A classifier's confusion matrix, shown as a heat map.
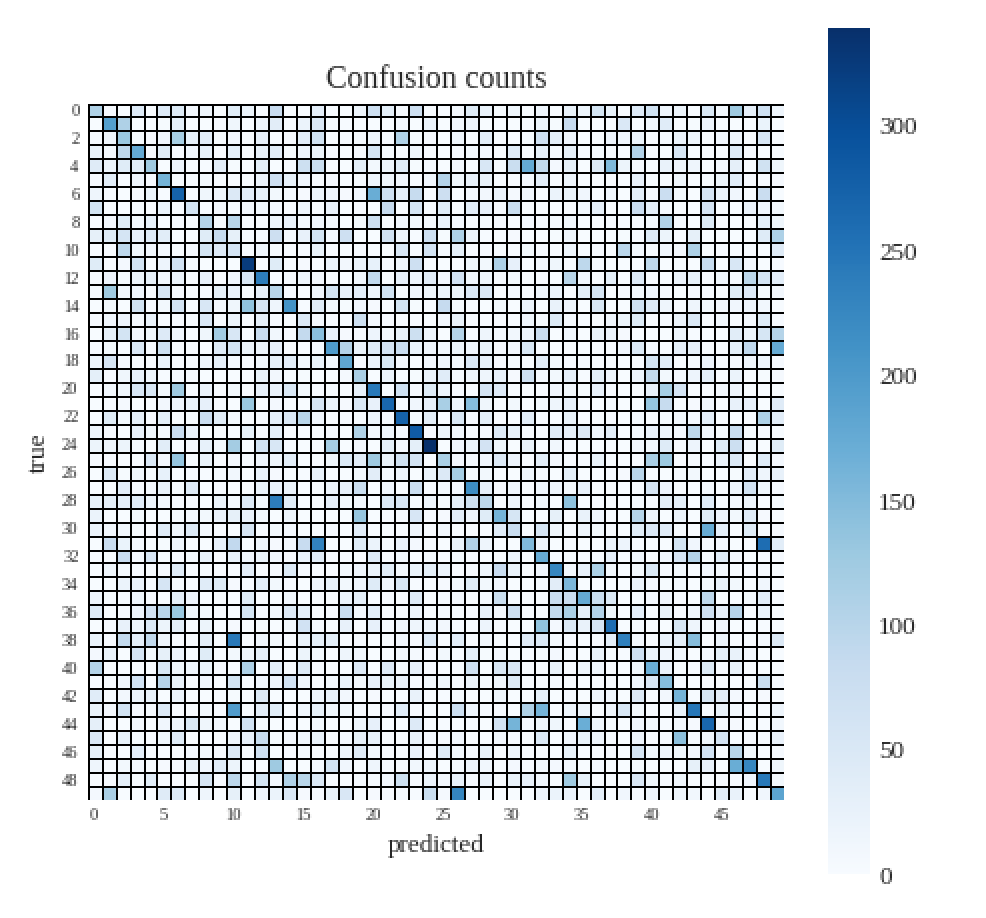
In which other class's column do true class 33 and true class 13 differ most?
1
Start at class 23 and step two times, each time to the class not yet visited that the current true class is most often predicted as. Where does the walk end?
40
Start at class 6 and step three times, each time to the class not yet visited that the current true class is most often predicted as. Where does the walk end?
5
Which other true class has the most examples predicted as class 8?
22
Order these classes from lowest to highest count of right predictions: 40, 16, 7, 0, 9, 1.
7, 9, 0, 16, 40, 1
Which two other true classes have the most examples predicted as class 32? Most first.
43, 37
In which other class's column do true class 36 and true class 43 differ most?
10
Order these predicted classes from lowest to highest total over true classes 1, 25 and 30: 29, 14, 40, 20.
14, 29, 20, 40
